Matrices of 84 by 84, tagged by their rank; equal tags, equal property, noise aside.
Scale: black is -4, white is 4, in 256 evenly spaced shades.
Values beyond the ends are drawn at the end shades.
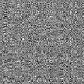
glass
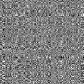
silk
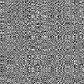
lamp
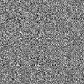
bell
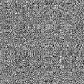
bell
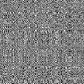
glass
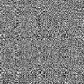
glass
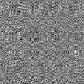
glass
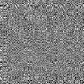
glass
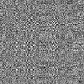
silk
